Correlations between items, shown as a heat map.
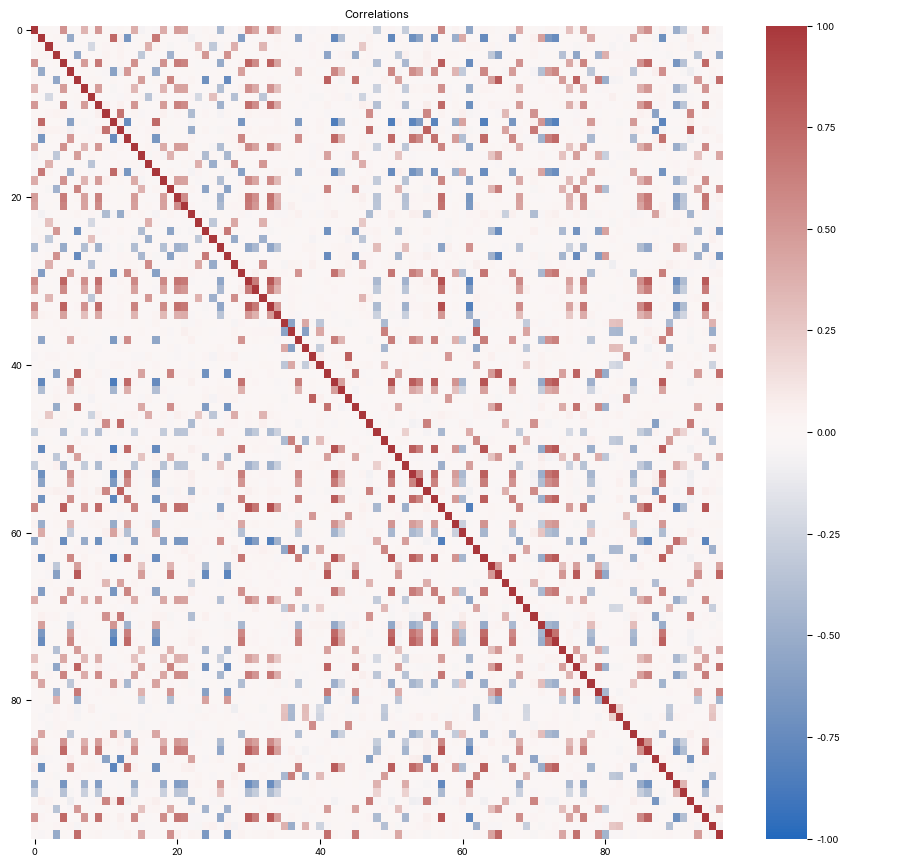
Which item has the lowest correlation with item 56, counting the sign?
11
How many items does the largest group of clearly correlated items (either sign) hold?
25
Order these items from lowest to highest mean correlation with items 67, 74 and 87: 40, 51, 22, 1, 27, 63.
1, 27, 40, 51, 22, 63
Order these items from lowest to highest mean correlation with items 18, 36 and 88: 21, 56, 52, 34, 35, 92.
35, 52, 92, 34, 21, 56
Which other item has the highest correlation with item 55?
12
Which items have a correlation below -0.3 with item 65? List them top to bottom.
3, 24, 27, 80
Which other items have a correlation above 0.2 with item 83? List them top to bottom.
39, 44, 58
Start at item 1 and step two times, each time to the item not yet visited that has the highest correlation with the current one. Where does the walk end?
17
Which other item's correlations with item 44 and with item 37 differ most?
39
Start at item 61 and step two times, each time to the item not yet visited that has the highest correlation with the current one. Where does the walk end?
26
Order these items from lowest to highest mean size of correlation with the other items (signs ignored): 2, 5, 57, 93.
2, 93, 5, 57
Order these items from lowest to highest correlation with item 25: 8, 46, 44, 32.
32, 46, 44, 8
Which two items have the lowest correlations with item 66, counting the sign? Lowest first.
87, 22
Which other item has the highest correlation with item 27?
24
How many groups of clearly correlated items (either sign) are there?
7
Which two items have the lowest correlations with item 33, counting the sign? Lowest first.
61, 90
